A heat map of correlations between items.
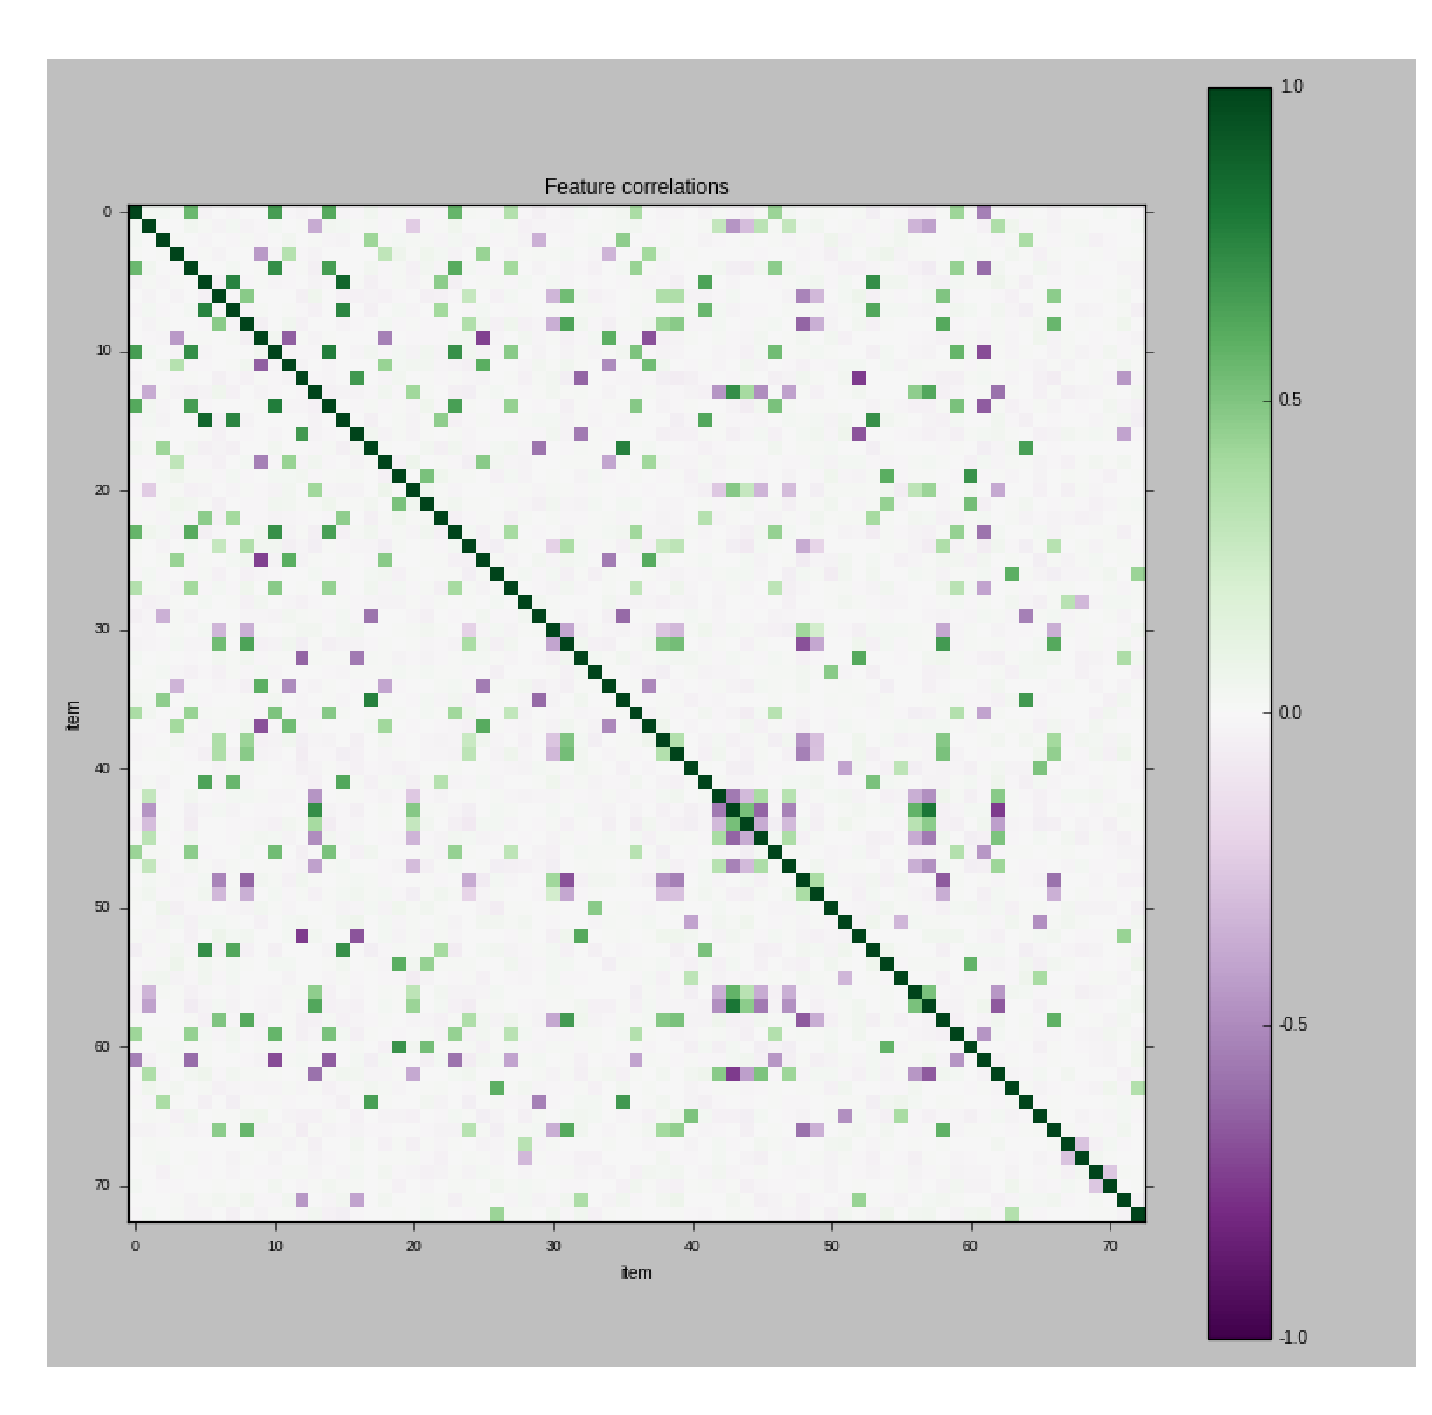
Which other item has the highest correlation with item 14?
10
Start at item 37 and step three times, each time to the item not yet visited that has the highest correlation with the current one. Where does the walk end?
18
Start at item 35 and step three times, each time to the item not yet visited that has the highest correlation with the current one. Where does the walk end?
2
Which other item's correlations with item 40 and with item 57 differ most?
43
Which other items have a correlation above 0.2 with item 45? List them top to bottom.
1, 42, 47, 62
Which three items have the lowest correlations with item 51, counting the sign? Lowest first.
65, 40, 55
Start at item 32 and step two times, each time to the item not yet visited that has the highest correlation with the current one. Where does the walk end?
71
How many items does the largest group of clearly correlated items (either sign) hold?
11
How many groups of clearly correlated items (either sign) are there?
13
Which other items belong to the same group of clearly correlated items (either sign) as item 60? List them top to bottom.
19, 21, 54
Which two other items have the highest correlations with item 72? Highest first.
26, 63
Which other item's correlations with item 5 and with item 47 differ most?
15
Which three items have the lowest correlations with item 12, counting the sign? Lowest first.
52, 32, 71
